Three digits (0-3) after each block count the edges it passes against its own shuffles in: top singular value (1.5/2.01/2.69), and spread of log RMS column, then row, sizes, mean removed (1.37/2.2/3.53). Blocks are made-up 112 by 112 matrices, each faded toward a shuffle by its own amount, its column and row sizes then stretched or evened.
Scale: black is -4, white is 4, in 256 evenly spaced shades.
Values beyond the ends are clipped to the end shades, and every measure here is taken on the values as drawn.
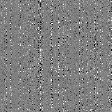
0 3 1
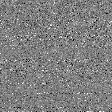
0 0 2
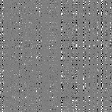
3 3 2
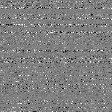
0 0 3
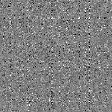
2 2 1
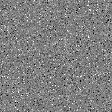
1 1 0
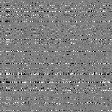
3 1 3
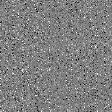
1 2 0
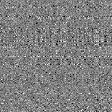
2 0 2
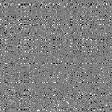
3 1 2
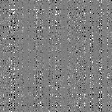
2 3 2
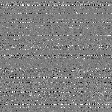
2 0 3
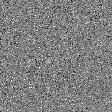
1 0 0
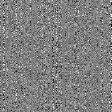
0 3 0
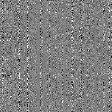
1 3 1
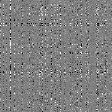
1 3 2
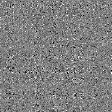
0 2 2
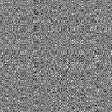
3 2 1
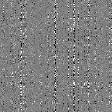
2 3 1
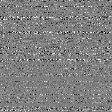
0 0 3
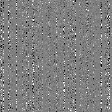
1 3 0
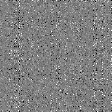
1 2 1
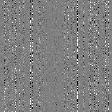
2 3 0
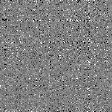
0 2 2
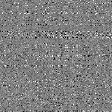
2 1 2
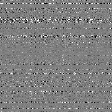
2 1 3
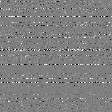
1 0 3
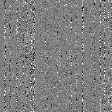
1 3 0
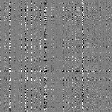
3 3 2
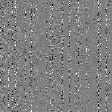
0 3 0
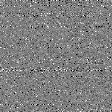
2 0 2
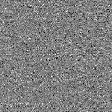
2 0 1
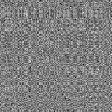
3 2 0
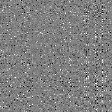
2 2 1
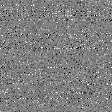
1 0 2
